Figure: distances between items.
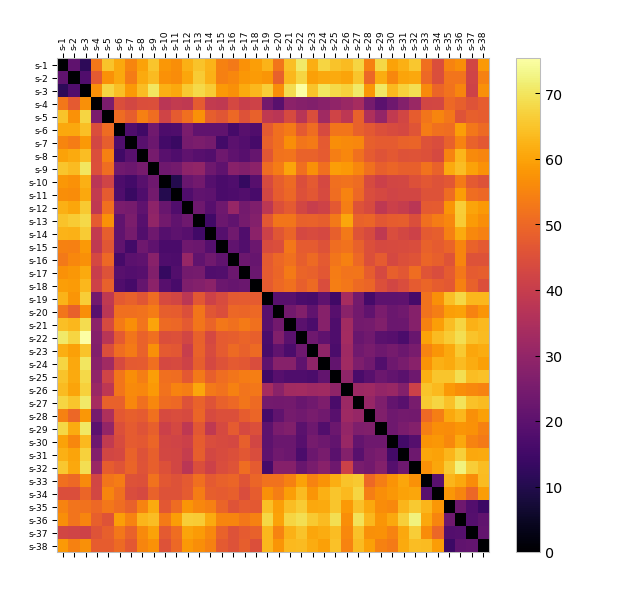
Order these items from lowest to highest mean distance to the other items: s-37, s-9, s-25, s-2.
s-25, s-9, s-37, s-2
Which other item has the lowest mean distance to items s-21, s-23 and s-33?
s-19
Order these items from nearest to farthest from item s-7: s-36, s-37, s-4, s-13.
s-13, s-4, s-37, s-36
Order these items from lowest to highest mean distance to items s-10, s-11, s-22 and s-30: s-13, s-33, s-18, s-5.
s-18, s-13, s-5, s-33
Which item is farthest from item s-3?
s-22
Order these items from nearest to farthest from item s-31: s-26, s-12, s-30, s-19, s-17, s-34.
s-30, s-19, s-26, s-12, s-17, s-34
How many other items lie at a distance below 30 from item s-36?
3
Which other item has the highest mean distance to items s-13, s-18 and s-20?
s-3
